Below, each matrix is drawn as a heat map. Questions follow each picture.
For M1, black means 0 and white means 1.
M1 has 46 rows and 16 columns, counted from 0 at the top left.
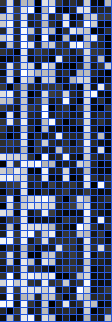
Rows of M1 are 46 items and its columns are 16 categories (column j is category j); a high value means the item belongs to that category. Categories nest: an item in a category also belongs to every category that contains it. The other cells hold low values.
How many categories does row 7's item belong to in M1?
2
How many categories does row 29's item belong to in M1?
8
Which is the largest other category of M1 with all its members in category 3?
12
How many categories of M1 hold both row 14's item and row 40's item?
6
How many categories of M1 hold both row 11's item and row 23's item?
7
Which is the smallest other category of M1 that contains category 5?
11
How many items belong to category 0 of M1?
12
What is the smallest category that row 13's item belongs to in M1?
13
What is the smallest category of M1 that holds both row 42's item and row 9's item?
4
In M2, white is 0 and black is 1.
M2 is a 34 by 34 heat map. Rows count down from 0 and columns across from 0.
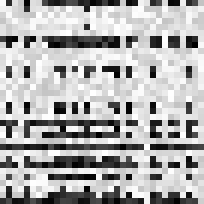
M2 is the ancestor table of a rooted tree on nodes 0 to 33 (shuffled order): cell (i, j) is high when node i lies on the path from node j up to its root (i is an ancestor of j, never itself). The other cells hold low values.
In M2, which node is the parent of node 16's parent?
22
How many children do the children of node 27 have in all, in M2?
1
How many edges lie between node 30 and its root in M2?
2
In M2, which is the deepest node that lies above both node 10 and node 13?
26
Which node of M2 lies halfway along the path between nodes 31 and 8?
17
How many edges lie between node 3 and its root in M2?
2
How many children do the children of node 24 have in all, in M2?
4
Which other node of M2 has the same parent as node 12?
9
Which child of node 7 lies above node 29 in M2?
32
